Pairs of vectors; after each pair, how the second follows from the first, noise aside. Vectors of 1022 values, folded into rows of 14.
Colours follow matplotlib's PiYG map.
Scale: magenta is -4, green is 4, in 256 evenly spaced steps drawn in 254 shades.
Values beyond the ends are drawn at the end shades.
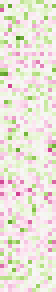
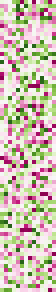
wrapped around, negated, scaled up.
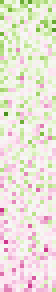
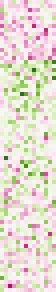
wrapped around.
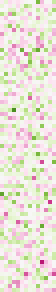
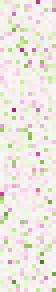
negated, partly zeroed.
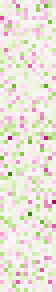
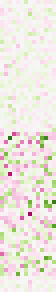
negated, partly zeroed.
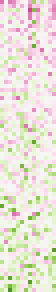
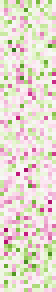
wrapped around, negated.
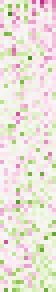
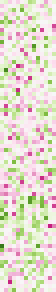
wrapped around, negated.
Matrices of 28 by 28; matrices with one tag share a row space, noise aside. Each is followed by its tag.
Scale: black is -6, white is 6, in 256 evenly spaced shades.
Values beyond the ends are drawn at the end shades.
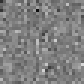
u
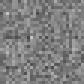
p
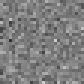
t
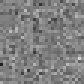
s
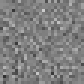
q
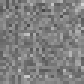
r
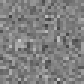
t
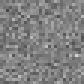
p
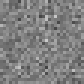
u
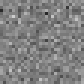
p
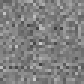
s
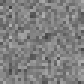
t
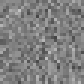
u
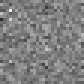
t
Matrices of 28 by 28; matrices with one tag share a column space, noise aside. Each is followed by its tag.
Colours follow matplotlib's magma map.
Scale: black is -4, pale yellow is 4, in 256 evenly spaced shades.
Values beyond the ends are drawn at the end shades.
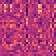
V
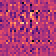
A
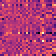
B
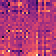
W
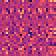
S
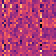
V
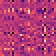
S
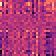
W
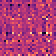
B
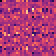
S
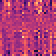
W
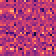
S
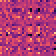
S
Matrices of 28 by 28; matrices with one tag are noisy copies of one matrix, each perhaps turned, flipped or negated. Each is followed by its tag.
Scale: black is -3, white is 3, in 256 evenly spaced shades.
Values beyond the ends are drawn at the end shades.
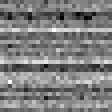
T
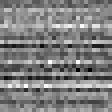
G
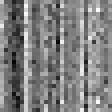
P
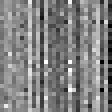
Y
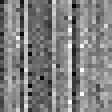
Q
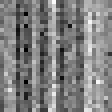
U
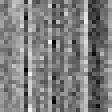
P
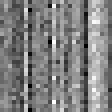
P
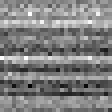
U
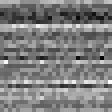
P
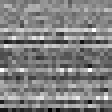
Y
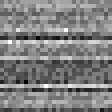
Q
